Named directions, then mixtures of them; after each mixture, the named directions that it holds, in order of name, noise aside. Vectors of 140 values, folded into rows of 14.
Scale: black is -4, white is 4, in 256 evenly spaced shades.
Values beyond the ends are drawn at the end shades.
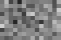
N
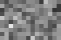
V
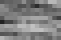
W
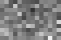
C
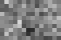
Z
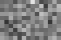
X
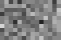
N.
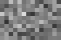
N, X, Z.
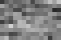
V, W.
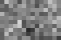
Z.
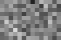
X.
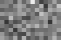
X.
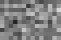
N, X.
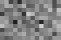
N.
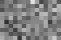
X.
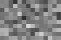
C, X.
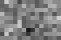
Z.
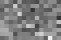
C.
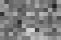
N, Z.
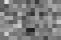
C, Z.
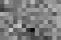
X, Z.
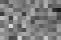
V, X, Z.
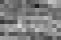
W, Z.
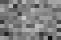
C, W.
